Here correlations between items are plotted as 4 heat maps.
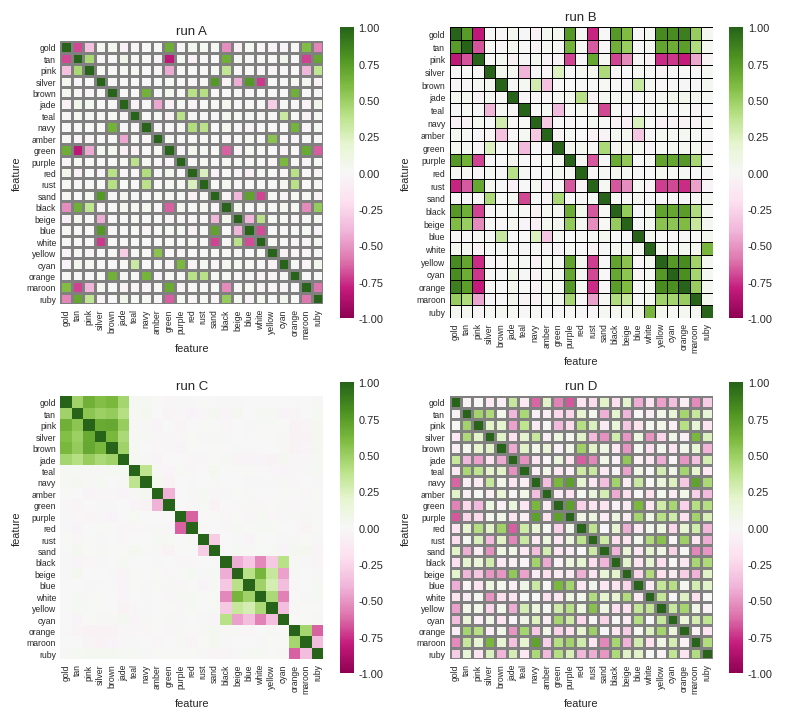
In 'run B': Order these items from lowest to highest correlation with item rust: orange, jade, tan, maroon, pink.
orange, tan, maroon, jade, pink
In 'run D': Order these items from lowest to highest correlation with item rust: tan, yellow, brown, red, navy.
navy, tan, brown, red, yellow
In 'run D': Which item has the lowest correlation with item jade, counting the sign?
red
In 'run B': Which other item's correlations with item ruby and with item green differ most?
white
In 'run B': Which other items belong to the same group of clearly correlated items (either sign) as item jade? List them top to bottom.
red
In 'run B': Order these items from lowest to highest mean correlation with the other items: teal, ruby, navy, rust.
rust, teal, navy, ruby
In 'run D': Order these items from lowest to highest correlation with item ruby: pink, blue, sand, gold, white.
sand, gold, pink, white, blue
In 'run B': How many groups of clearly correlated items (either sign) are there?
5
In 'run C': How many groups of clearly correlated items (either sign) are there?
7
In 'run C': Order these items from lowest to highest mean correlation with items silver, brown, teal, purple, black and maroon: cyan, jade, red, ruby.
red, ruby, cyan, jade
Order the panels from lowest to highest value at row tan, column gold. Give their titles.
run A, run D, run C, run B
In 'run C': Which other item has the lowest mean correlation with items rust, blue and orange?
ruby
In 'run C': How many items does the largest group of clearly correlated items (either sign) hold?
6
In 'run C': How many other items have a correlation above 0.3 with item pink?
5
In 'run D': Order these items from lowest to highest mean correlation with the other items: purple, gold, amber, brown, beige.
gold, beige, amber, brown, purple
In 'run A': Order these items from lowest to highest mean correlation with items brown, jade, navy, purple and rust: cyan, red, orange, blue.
blue, cyan, red, orange
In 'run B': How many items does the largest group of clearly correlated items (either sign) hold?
11
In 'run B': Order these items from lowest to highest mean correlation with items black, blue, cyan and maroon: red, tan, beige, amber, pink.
pink, amber, red, beige, tan
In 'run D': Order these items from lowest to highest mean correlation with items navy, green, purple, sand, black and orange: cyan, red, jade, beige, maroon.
jade, beige, red, cyan, maroon
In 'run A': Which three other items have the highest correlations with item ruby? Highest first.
tan, black, pink
